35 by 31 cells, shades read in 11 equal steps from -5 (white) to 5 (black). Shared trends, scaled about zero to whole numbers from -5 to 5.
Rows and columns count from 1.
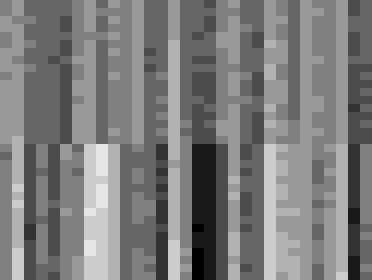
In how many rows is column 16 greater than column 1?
18
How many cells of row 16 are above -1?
19
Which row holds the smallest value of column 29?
35
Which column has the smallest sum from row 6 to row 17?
15
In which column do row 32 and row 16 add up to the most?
17
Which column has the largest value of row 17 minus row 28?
9
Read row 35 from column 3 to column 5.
2 1 2
